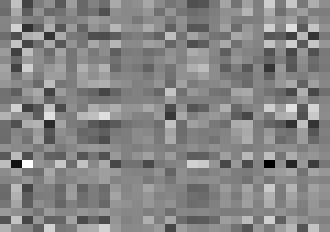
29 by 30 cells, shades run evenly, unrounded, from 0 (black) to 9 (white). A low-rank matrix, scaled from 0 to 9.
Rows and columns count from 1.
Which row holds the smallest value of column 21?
21
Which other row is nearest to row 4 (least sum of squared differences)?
6
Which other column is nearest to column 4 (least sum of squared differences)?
28
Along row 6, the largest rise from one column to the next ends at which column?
29
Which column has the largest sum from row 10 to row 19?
23
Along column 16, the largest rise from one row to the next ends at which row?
16
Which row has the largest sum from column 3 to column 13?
15
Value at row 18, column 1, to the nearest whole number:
4
